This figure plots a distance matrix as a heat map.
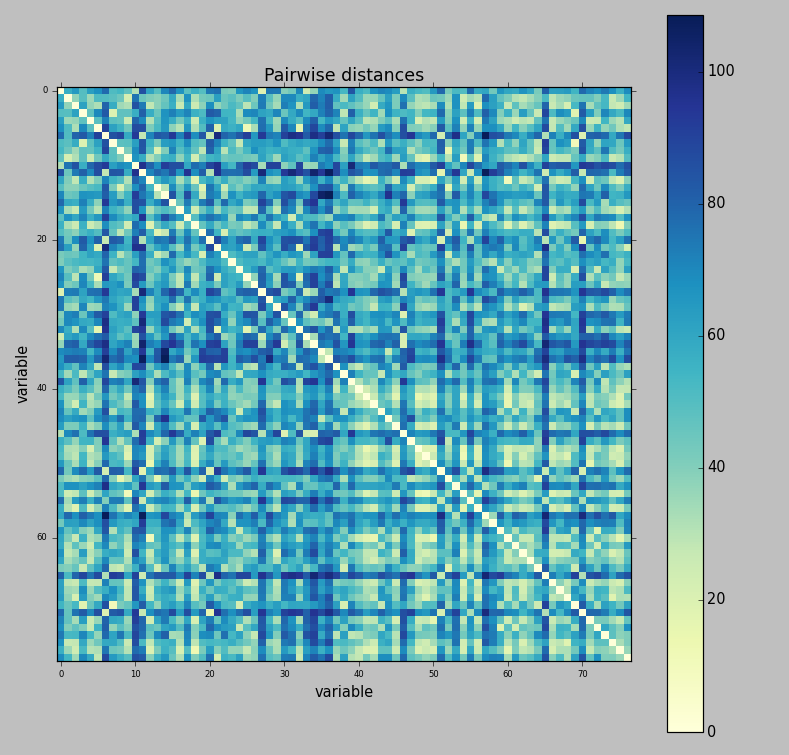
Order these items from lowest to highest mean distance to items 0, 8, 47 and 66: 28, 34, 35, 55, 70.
28, 34, 55, 35, 70
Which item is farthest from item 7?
65
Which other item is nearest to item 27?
0
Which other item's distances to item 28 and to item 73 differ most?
15
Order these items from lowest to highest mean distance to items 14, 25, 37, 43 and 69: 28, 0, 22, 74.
74, 22, 28, 0
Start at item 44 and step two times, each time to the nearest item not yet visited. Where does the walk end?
36
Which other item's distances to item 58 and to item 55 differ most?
11
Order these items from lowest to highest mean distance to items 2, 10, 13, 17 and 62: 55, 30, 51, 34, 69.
69, 30, 34, 55, 51
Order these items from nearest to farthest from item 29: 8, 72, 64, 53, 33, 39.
39, 72, 8, 64, 53, 33
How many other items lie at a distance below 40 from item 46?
6
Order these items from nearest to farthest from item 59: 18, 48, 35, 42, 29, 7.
7, 48, 18, 42, 29, 35
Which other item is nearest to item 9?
54
